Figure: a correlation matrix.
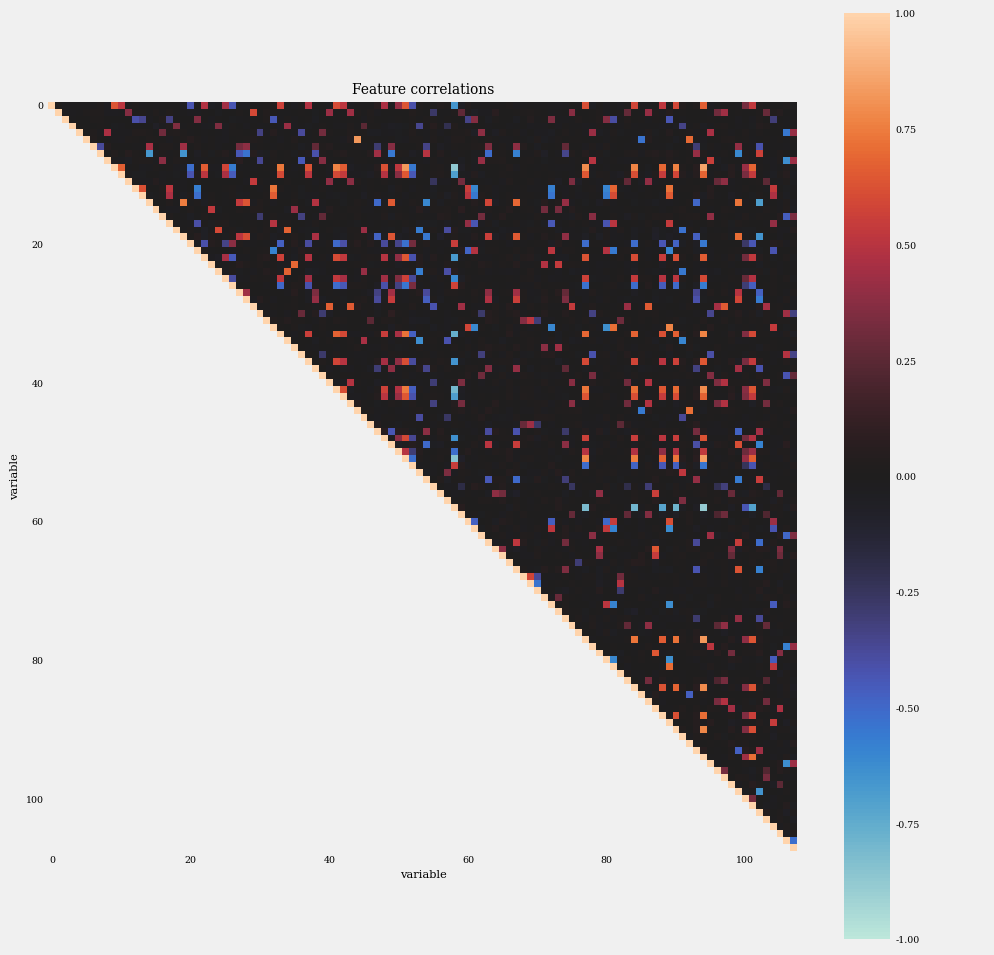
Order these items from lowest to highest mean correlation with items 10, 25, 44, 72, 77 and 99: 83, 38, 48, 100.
83, 38, 100, 48
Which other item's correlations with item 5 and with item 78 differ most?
44
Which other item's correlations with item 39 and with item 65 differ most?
87
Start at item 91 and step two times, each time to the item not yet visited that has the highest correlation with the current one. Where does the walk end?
57
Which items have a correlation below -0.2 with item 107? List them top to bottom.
30, 36, 106
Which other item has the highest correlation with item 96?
29
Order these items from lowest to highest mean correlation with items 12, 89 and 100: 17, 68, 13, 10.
68, 10, 17, 13
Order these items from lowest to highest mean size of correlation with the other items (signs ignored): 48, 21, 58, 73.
73, 21, 48, 58
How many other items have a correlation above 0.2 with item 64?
6
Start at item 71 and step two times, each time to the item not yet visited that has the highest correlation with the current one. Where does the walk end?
35
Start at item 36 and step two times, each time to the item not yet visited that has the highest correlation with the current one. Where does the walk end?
30
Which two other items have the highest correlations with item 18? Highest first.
34, 24
